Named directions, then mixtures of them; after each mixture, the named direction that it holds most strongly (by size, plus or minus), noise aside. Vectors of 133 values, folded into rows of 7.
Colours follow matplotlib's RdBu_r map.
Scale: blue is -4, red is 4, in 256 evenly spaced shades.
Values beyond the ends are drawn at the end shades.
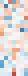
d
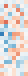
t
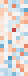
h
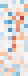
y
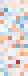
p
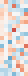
h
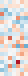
p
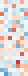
p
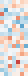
p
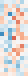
t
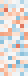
p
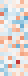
p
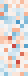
p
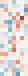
y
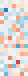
p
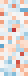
h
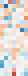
d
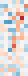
y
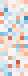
p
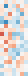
t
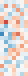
t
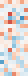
y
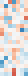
d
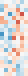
t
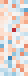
h
